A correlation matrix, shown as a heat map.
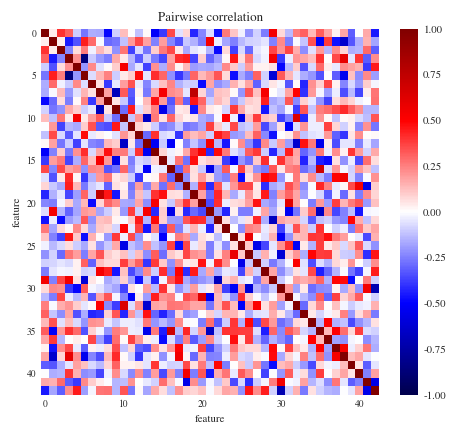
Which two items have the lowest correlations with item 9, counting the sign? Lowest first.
7, 15
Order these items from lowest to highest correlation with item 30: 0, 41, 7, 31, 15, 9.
9, 7, 0, 31, 15, 41
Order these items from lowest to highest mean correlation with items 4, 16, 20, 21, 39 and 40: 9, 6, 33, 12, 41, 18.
41, 33, 6, 12, 9, 18
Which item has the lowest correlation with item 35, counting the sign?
21
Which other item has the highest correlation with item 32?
10
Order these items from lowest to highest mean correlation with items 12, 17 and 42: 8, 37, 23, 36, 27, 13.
13, 36, 37, 23, 8, 27
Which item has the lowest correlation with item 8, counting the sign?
0
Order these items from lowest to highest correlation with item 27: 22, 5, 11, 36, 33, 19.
36, 33, 19, 11, 5, 22
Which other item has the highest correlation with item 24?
26
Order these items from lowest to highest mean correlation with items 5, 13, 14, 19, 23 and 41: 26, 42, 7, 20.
42, 26, 20, 7
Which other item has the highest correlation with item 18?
40
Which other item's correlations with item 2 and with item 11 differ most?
31
